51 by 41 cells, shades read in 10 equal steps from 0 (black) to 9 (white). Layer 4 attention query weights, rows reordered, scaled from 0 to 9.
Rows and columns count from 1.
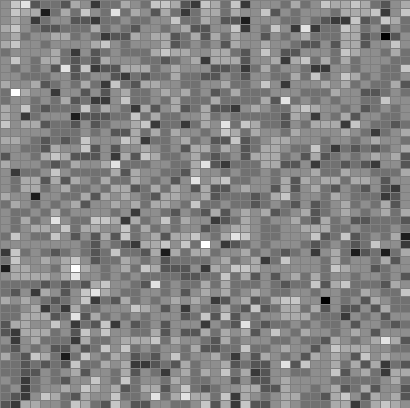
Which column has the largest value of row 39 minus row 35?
26
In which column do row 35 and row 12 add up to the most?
2
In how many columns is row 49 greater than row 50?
11
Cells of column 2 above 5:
16
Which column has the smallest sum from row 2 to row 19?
8
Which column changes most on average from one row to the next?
9
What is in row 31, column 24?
3
